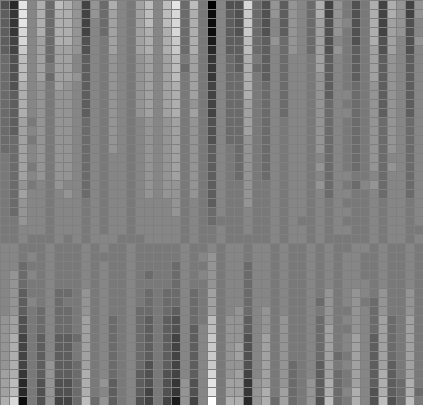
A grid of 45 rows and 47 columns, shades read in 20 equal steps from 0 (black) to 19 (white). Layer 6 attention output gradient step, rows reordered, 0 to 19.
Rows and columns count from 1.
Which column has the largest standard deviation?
24
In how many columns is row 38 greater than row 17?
21
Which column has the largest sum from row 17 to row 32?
3
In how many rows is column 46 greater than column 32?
13
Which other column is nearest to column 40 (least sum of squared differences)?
30
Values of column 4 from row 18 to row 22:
10 9 10 9 10
